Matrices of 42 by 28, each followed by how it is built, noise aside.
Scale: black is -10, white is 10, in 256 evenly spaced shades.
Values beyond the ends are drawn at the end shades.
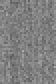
blocks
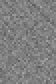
Toeplitz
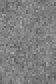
smooth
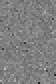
sparse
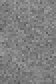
smooth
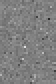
sparse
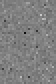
sparse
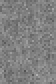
smooth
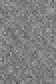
Toeplitz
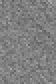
Toeplitz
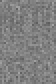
blocks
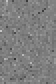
sparse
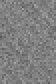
Toeplitz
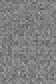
blocks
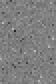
sparse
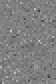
sparse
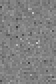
sparse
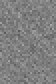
Toeplitz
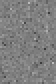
sparse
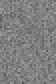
noise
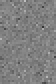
sparse
